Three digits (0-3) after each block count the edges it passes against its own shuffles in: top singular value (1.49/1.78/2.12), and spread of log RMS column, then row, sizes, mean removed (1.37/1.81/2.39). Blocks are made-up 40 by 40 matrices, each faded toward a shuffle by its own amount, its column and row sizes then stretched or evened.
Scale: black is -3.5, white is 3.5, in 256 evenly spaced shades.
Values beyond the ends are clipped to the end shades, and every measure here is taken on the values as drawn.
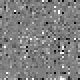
0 2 2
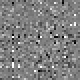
0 2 1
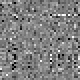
2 2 1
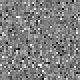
1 0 0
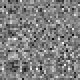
2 0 1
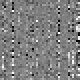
2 3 0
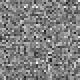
1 1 0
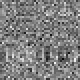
2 0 1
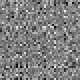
2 2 1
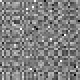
3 0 0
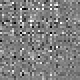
2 2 2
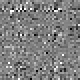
2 1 2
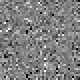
0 2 0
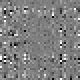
2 3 2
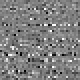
2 0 3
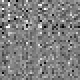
2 2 2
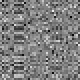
3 2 0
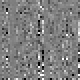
2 3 1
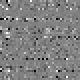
0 1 3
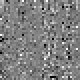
0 3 1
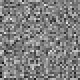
2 1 1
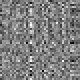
3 2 1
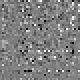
0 2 2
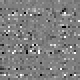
0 1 3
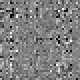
1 3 2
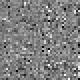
0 2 0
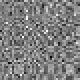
3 0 0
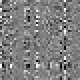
2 3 1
